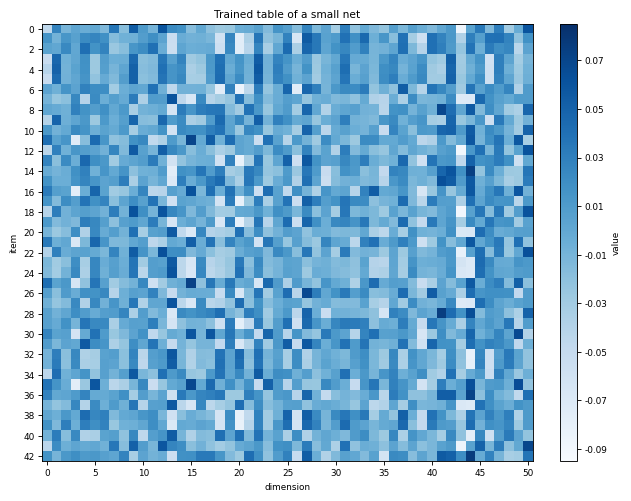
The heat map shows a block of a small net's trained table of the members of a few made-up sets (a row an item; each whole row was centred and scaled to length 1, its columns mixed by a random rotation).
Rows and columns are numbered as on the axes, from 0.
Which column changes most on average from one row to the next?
13
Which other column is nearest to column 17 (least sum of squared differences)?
34
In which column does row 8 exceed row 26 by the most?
18
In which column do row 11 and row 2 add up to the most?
44
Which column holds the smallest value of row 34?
46
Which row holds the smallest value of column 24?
14
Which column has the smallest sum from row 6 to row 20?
43
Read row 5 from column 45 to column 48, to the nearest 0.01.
0.02 -0.06 0.03 0
